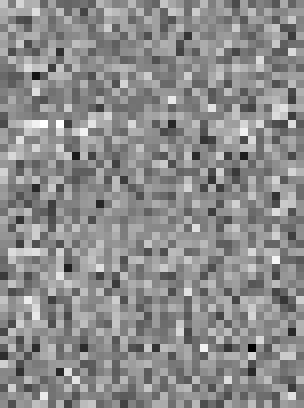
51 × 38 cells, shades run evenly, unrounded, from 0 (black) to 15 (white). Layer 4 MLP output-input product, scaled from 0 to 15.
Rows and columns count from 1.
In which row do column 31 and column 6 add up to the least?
20
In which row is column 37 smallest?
42
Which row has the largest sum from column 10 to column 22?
34
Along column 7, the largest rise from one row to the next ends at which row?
10
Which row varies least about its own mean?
30
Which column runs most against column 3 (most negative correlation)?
9
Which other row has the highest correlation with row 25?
3
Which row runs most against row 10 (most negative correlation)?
40
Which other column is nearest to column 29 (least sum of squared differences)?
25
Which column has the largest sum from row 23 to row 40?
15
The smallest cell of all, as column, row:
32, 44
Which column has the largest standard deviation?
5
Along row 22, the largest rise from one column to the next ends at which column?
28
